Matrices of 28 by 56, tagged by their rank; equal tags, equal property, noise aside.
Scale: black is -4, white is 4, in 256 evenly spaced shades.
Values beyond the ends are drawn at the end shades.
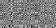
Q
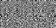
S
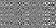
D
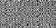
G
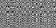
Q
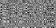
G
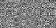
S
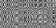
D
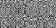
S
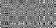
D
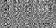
G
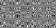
Q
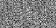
S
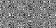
G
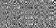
G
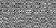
G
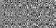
G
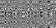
Q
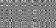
D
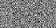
S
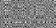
Q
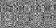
S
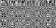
Q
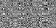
S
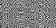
G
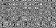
G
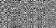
G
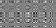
D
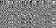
Q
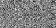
S
